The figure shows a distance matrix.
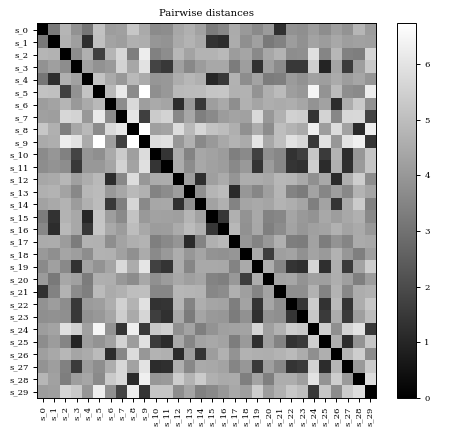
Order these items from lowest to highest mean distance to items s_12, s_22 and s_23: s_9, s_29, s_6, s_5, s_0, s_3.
s_3, s_6, s_0, s_5, s_29, s_9
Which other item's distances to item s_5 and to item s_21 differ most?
s_0
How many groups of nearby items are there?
9
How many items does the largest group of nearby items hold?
8
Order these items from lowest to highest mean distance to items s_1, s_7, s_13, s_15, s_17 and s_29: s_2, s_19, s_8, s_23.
s_23, s_19, s_2, s_8
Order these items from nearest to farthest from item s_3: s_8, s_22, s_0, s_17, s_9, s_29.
s_22, s_17, s_0, s_8, s_29, s_9
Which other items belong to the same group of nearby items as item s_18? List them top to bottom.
s_20
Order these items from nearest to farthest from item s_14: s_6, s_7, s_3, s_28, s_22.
s_6, s_7, s_3, s_22, s_28
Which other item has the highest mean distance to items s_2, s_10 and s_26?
s_9
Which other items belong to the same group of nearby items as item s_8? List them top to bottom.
s_28
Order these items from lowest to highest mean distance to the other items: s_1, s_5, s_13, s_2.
s_1, s_13, s_2, s_5
